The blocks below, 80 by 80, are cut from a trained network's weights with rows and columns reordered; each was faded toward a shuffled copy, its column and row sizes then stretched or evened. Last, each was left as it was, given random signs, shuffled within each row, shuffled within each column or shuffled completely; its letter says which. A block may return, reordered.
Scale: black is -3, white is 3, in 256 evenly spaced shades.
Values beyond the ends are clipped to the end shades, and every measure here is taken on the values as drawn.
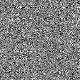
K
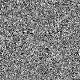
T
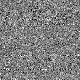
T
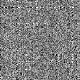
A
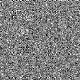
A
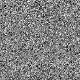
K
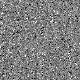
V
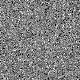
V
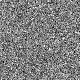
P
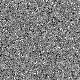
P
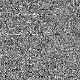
K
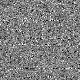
T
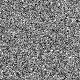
P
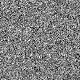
T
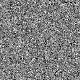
T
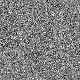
T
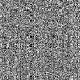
A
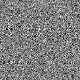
A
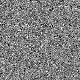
T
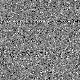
T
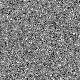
P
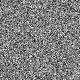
P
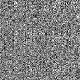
A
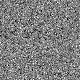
P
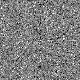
V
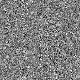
V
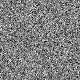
P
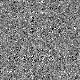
K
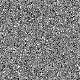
V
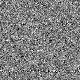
T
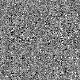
K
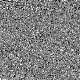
T
